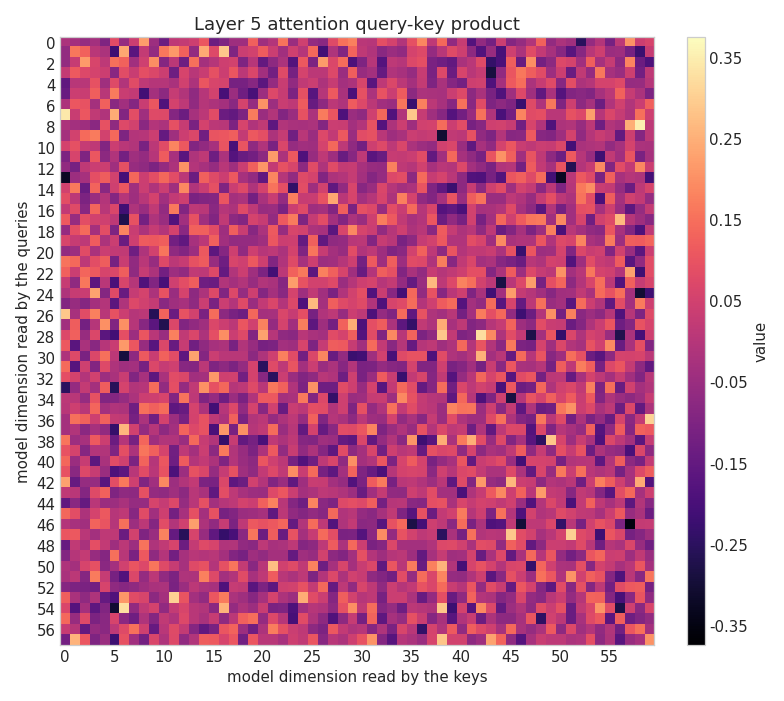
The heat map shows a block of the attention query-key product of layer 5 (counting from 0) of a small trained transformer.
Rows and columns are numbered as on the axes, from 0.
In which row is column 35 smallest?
46
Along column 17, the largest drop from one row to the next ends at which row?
10
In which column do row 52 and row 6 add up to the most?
36
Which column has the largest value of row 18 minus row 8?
49
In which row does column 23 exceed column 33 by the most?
30
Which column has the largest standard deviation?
6
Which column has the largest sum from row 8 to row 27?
3
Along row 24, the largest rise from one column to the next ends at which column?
35
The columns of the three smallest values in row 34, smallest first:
45, 27, 42
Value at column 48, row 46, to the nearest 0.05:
0
